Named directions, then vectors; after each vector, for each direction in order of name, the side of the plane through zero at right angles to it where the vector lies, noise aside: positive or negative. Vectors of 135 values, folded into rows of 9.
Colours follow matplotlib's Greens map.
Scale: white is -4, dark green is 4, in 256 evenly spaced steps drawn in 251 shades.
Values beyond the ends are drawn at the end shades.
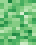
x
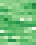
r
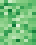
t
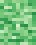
positive, positive, positive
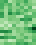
negative, positive, negative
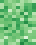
positive, negative, negative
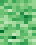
negative, negative, negative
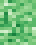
positive, negative, positive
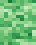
negative, negative, positive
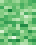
positive, positive, positive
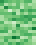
negative, negative, negative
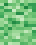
positive, positive, negative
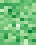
negative, positive, positive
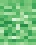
positive, positive, positive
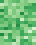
positive, negative, negative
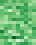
negative, negative, negative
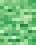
positive, positive, positive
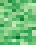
negative, negative, positive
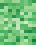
negative, positive, positive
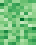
negative, positive, positive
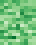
negative, negative, negative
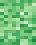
negative, positive, positive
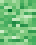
positive, positive, positive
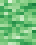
positive, positive, negative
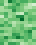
negative, negative, positive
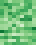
negative, positive, negative
